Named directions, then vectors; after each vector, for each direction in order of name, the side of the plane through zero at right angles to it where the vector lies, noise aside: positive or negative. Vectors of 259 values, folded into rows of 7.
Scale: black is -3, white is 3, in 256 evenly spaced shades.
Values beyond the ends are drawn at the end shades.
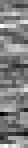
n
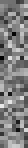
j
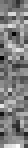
positive, positive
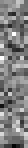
negative, negative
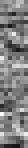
negative, negative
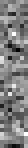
negative, negative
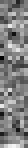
positive, positive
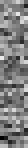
negative, positive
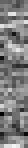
positive, positive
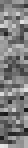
negative, positive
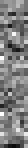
negative, negative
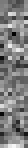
positive, positive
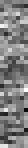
negative, positive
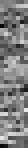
positive, negative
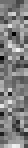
positive, positive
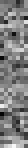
positive, positive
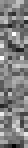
negative, negative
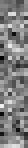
positive, positive
